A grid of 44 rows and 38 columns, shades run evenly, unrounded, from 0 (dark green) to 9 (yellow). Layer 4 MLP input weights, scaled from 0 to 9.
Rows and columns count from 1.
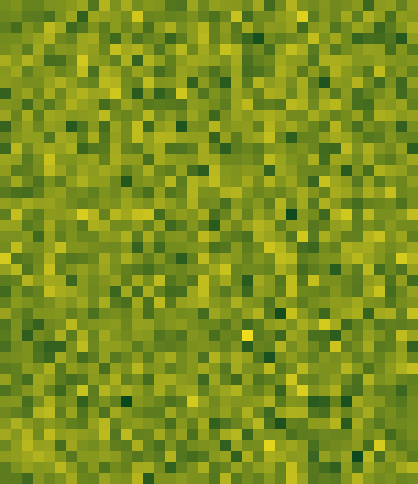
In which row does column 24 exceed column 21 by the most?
8
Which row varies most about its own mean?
20
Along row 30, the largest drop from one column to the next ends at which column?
32
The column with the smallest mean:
29
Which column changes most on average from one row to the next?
13
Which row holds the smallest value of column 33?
42
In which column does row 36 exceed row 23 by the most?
28
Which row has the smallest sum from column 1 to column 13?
37
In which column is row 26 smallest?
23
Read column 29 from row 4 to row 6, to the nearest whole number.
7 3 3
